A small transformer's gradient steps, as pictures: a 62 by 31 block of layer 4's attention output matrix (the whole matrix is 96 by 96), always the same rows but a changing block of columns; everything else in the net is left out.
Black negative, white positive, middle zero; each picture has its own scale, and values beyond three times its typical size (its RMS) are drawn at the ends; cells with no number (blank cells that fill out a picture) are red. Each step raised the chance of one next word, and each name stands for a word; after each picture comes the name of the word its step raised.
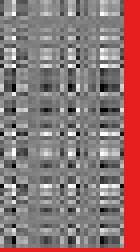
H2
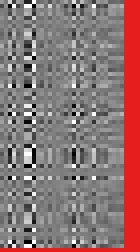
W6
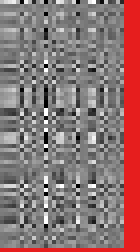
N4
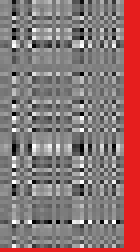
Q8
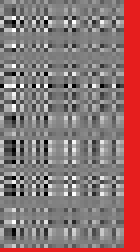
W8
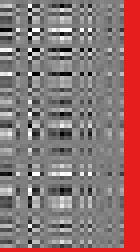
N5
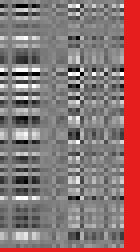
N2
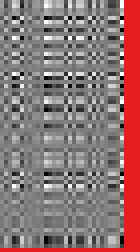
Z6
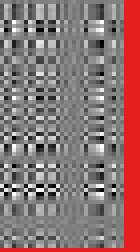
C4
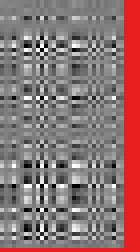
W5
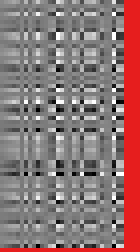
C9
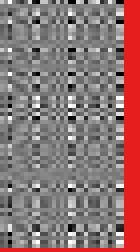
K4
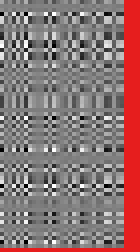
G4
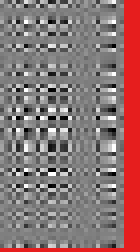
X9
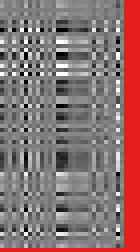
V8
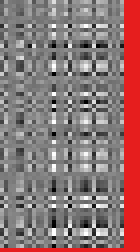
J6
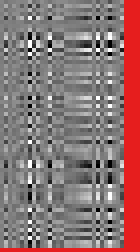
W5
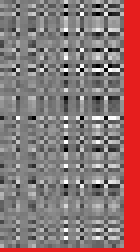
G4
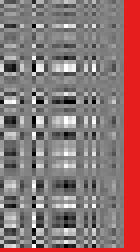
J6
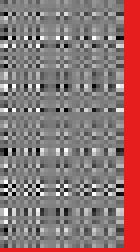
H2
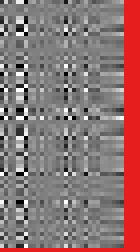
X9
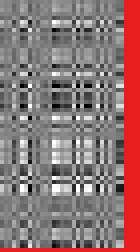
W8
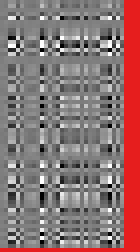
W5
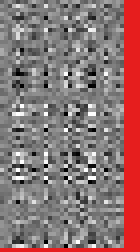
W6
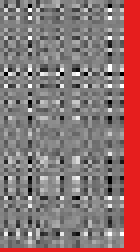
N2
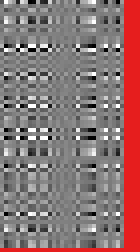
K4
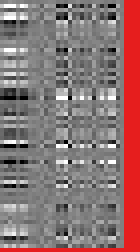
C4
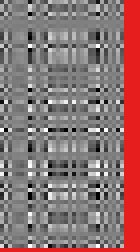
C9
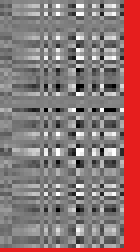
H2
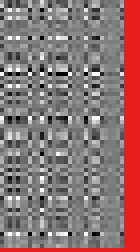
N2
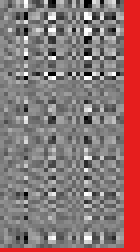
Z6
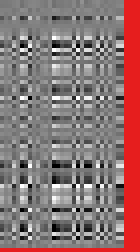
W5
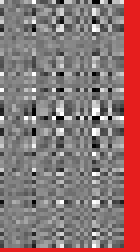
X9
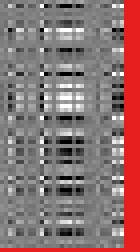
W8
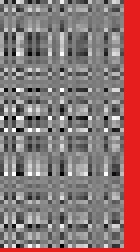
C9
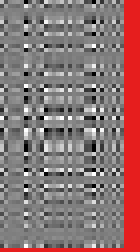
X9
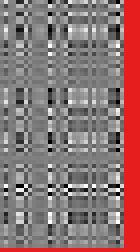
N4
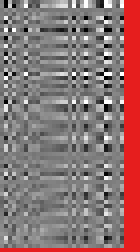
Z6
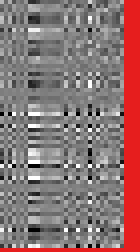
W6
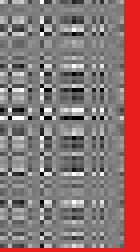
X9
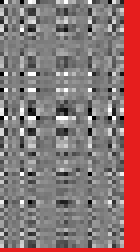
X9
